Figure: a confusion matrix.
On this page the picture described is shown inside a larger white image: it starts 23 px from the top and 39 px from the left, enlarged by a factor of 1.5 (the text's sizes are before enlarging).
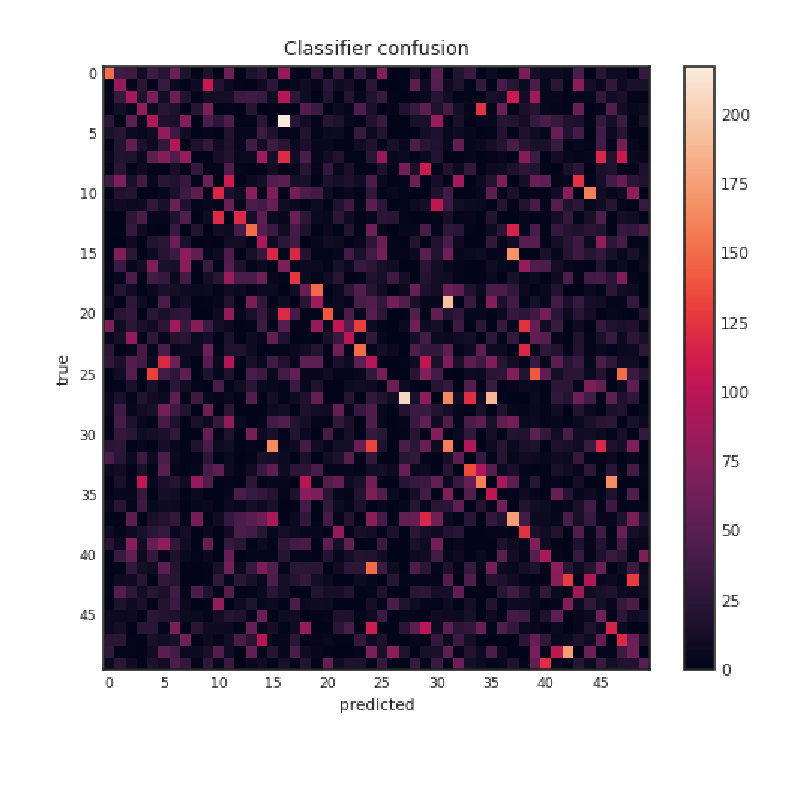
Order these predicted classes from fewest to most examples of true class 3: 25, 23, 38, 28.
25, 38, 28, 23
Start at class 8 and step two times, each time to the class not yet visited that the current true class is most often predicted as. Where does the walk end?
11
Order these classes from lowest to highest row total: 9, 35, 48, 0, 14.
14, 35, 0, 48, 9
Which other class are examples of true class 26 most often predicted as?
44
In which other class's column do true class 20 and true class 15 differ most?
37
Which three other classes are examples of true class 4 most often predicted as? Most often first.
16, 30, 7
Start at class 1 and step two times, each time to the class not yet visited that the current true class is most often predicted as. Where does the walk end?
43
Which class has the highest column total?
24
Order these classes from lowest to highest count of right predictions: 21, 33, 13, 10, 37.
21, 10, 33, 13, 37
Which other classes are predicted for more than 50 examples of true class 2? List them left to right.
4, 6, 16, 37, 39
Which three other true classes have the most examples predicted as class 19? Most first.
18, 21, 35
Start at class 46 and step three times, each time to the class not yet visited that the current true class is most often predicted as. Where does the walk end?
41
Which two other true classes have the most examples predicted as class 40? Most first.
49, 20
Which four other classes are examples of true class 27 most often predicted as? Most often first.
35, 31, 33, 29
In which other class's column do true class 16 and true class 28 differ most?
38
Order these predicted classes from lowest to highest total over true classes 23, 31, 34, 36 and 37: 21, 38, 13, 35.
35, 13, 21, 38
